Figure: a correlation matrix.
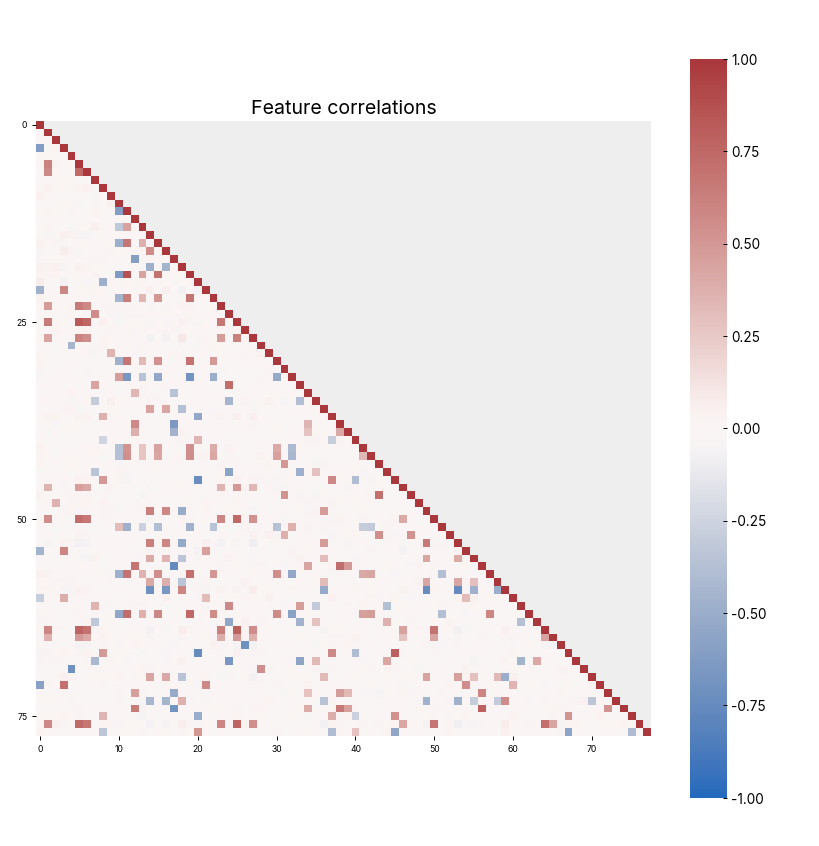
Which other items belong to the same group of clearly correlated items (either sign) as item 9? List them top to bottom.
29
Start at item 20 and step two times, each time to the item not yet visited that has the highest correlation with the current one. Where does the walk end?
40
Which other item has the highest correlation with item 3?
71
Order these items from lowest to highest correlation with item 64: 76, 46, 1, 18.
18, 46, 1, 76
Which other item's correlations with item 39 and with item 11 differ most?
19
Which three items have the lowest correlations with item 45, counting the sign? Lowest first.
20, 77, 40
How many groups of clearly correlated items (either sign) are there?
12
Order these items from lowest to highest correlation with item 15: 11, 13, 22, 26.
26, 13, 22, 11
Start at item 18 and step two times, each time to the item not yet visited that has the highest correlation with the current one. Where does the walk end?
73
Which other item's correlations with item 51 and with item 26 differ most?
66
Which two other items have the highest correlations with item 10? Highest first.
32, 51
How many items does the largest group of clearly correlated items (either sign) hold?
13
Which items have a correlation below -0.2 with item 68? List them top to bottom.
7, 24, 33, 61
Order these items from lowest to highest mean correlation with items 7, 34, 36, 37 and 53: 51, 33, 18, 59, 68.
59, 18, 68, 51, 33
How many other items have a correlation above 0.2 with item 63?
3
